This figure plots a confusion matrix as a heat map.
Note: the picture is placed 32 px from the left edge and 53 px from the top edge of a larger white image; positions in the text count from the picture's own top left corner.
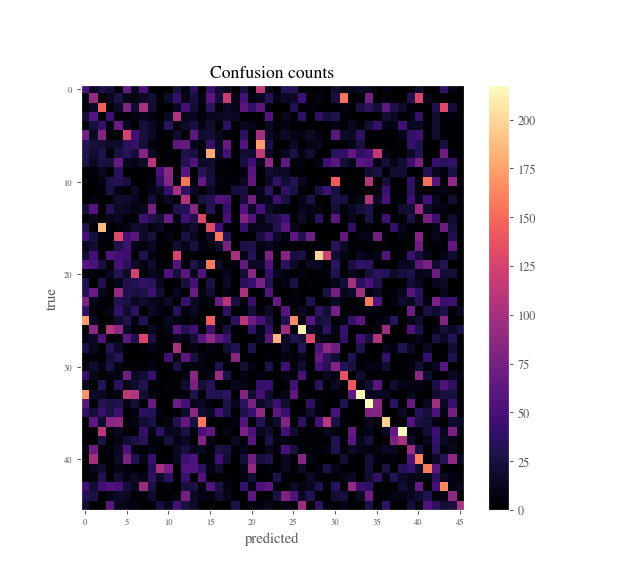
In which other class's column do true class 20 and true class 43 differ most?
6
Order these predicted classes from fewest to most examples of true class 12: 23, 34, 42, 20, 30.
42, 30, 23, 20, 34
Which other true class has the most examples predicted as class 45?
26
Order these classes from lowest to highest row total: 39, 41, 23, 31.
39, 31, 41, 23
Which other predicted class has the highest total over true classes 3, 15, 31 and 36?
2
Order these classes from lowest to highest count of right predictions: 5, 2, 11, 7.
7, 11, 5, 2
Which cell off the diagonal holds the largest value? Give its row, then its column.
37, 38
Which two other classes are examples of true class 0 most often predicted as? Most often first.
21, 5
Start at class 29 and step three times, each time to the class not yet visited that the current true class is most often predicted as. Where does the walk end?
11
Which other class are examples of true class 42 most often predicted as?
14
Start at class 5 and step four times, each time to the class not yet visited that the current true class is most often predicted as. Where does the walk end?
40
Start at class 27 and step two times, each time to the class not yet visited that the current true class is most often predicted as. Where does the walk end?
34
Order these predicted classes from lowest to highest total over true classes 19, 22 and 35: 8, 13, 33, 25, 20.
25, 20, 8, 33, 13
